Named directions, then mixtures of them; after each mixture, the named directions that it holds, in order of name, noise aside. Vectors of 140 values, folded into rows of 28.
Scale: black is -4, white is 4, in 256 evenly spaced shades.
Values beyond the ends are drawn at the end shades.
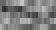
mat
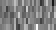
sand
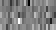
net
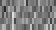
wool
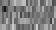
mat, sand, wool.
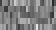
mat, sand, wool.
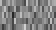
wool.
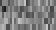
mat, net, wool.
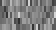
net, sand, wool.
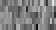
mat, sand, wool.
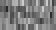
mat, sand.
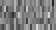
sand, wool.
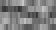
mat.
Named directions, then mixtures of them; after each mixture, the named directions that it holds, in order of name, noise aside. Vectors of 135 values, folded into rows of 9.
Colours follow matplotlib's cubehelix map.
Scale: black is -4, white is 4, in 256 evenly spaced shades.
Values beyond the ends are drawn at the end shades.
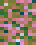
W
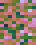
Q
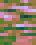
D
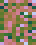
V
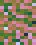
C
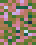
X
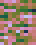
D, X.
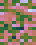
D, Q.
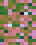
V, W.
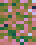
Q, V.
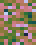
C, D, X.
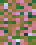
W, X.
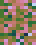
C, Q, V.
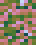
Q, X.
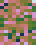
V, W.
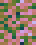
Q.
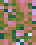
C, Q, V.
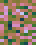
V, W, X.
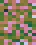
C, V.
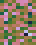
C, W, X.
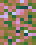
X.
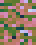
D, Q.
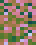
C, V, X.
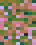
C, V.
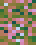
W.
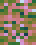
D, W.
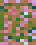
V.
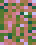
V.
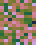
C.
